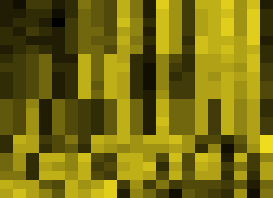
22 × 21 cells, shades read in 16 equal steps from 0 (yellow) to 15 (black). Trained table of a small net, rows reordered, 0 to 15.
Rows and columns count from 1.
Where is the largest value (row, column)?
3, 5
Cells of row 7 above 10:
8
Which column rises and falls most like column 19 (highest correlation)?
16
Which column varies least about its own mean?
19
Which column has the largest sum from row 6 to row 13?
12
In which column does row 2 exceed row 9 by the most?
9
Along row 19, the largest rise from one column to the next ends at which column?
13
